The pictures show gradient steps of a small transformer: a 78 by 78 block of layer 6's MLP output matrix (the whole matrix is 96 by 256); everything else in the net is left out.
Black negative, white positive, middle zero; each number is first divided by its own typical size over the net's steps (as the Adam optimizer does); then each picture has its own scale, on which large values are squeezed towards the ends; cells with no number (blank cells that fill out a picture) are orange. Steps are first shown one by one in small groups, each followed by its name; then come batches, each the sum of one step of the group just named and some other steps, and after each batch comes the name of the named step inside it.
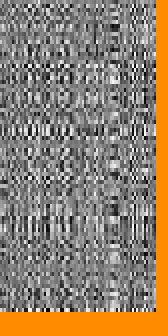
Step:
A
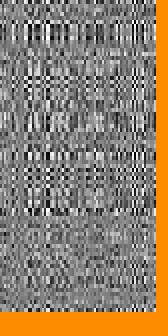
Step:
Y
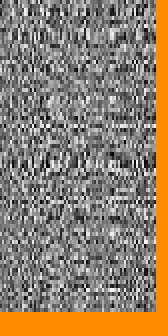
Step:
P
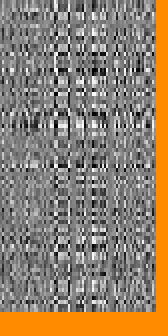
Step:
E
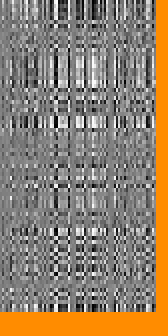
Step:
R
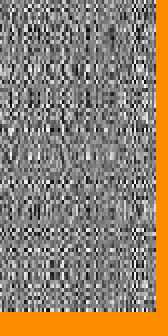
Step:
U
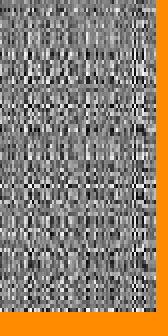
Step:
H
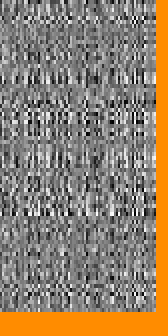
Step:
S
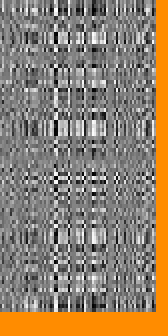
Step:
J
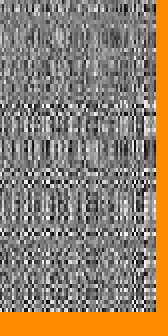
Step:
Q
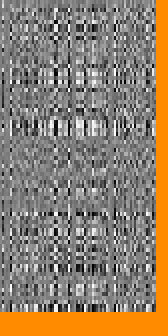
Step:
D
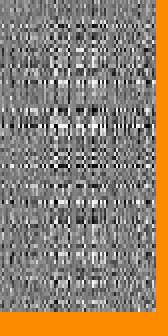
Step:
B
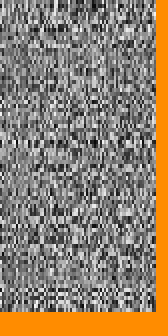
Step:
R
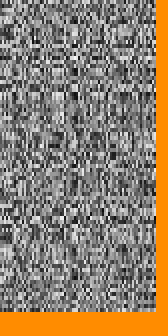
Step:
P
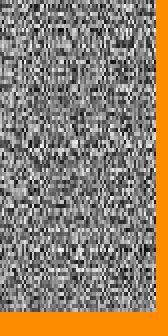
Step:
P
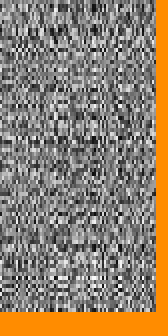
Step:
J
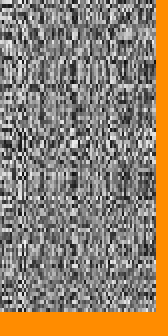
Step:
A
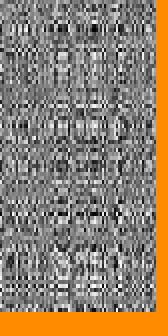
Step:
D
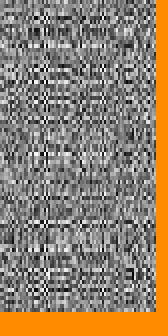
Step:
U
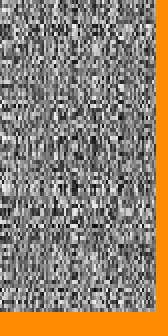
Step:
B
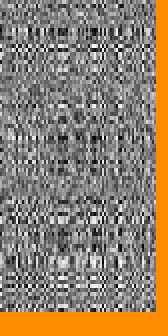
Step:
U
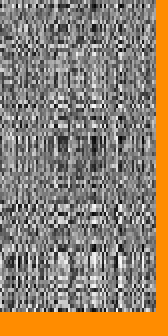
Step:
D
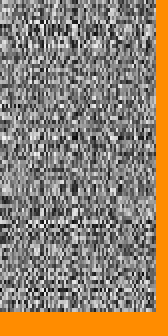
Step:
U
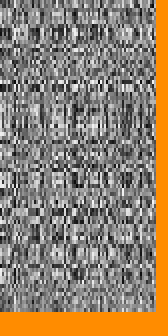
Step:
B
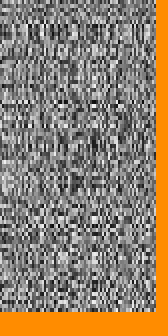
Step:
Y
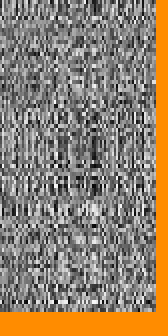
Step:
S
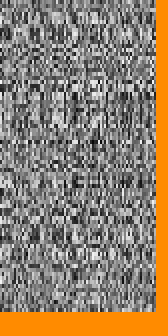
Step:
B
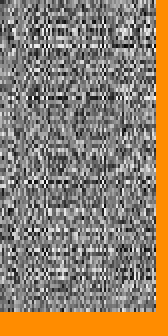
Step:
U
